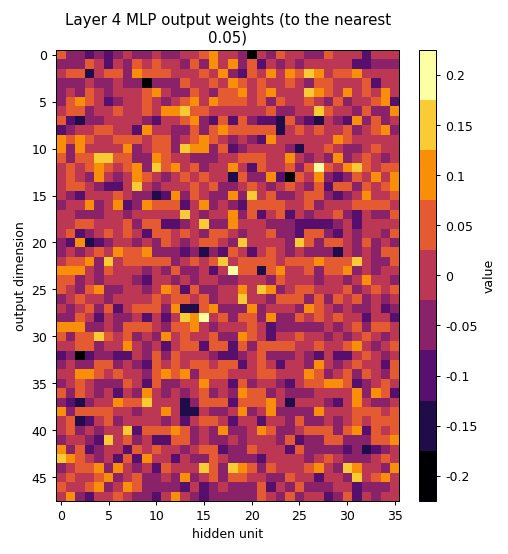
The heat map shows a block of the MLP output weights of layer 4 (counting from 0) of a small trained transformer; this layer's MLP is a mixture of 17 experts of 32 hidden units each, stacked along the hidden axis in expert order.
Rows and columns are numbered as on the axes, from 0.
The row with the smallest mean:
32
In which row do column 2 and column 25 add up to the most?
20
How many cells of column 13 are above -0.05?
31
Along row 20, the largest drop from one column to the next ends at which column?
3
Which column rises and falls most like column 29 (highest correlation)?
2
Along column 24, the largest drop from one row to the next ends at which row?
13
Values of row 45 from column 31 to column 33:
0.15 0 0.05
